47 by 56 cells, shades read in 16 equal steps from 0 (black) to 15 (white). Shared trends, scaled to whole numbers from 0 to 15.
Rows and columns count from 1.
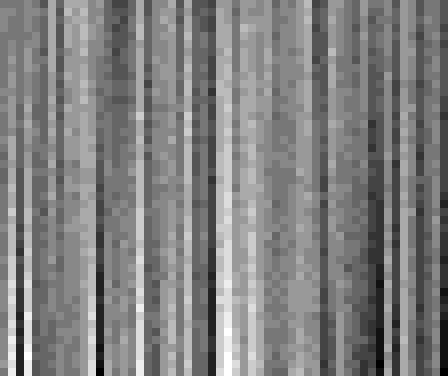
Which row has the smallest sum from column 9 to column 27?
1
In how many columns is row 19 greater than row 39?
22
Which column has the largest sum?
29
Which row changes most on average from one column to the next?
47
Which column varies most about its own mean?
13
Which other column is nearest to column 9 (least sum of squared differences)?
10
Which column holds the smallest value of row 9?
27
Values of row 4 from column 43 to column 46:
8 7 5 8
